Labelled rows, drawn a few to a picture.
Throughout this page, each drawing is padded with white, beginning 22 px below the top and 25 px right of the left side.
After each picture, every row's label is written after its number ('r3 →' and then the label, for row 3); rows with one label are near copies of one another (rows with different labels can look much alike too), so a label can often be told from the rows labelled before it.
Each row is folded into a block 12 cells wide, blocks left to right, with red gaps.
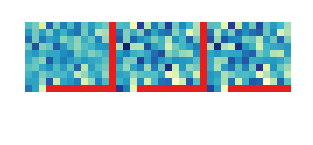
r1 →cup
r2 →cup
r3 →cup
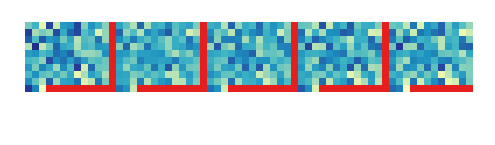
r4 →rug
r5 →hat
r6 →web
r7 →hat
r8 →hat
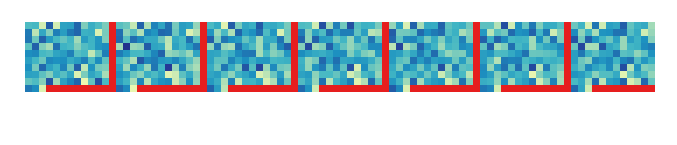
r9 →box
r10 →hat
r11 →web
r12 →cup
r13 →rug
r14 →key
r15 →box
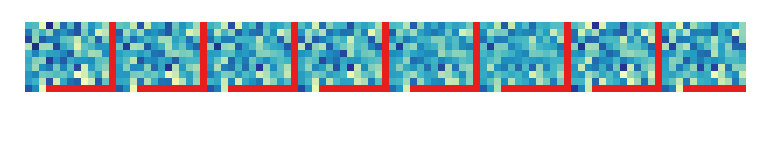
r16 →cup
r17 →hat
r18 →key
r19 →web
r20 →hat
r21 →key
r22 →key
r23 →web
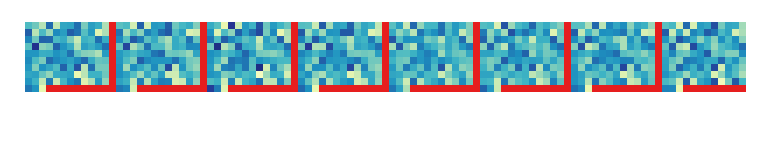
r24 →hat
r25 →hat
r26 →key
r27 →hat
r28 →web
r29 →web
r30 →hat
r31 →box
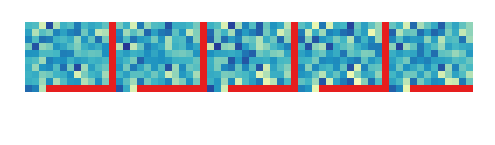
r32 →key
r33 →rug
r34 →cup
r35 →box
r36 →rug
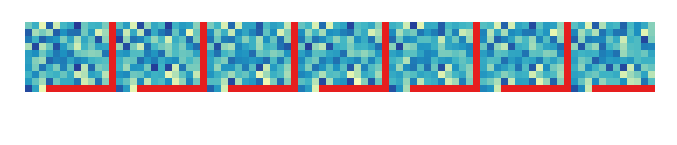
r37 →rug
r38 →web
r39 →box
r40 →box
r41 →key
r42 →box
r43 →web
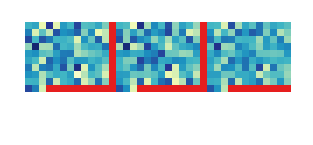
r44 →key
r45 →cup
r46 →key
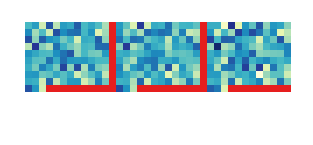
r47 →web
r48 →key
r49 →key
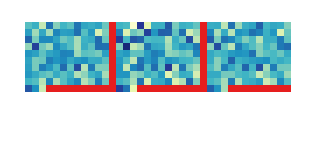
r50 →web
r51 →key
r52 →web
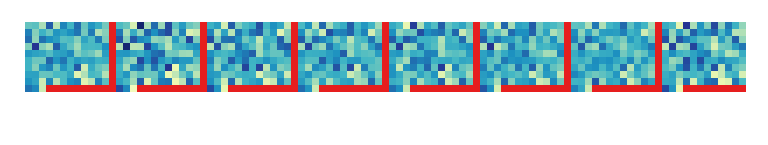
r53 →cup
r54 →cup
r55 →web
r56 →web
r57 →key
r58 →rug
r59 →box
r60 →cup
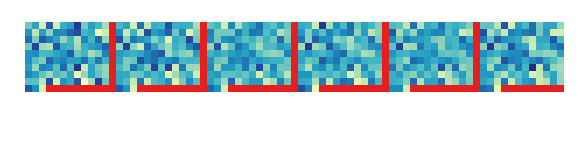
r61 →box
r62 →web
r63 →rug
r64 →cup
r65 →hat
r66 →hat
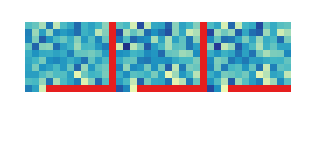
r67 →box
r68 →rug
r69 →rug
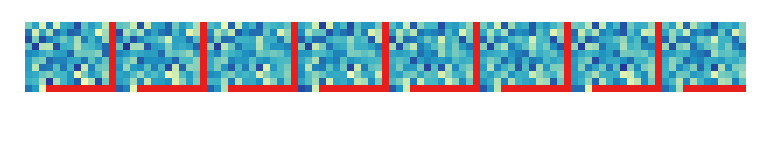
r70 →box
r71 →hat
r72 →key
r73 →key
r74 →web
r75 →web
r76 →hat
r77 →web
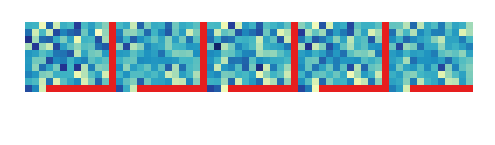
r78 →web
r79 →rug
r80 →key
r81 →rug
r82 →hat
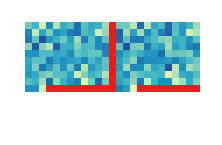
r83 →box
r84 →hat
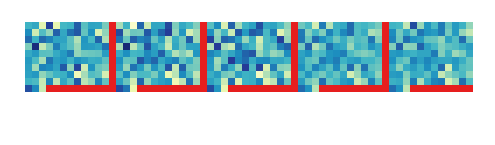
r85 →key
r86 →rug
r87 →web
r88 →rug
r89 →cup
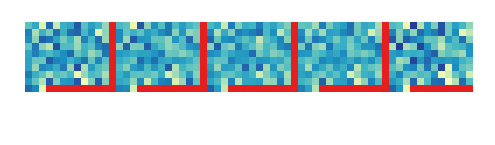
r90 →box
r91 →cup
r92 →web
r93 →box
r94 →cup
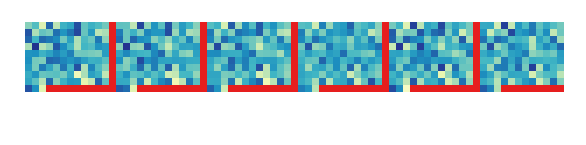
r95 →rug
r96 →cup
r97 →cup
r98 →box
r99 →rug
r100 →key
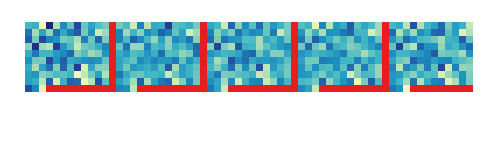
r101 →cup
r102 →box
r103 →cup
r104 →box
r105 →hat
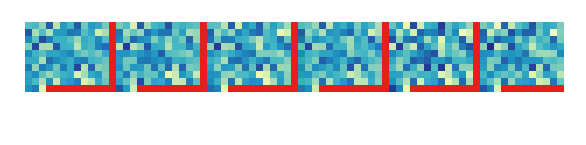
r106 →hat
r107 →rug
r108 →hat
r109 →hat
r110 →web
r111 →rug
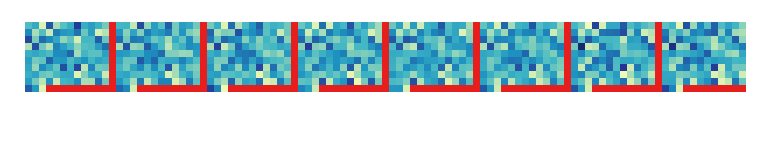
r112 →web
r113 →cup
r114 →rug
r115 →box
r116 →box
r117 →web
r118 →key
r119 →cup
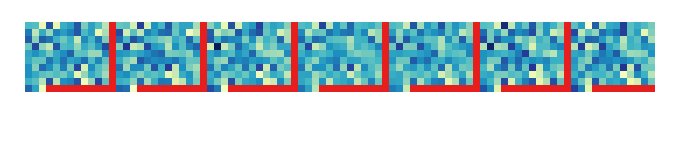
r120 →box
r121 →hat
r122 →rug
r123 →key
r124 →cup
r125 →cup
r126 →rug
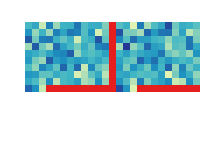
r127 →web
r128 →rug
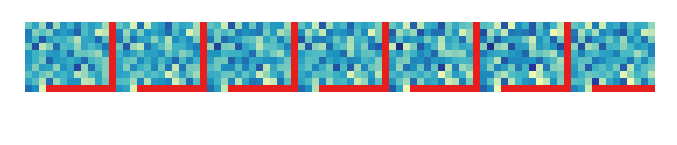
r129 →hat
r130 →box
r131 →cup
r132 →web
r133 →rug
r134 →hat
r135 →box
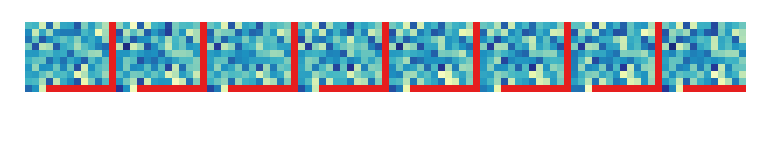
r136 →box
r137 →rug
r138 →rug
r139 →web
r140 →hat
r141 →hat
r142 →hat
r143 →rug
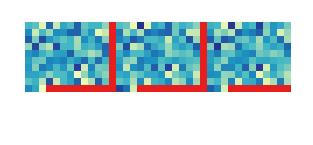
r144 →box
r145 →key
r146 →key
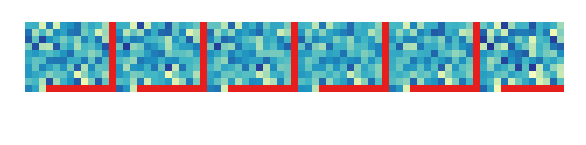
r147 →box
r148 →key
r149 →hat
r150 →box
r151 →box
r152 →web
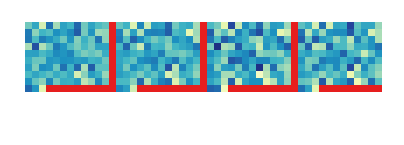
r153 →rug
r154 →box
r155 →hat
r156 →box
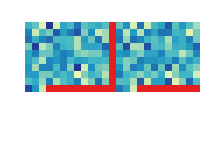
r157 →key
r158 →box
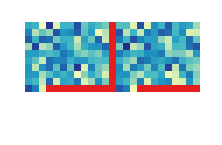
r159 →key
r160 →hat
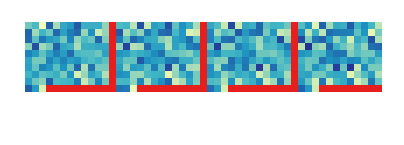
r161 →rug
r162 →hat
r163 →key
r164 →web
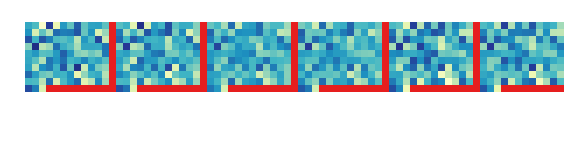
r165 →key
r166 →key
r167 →hat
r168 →rug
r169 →cup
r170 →cup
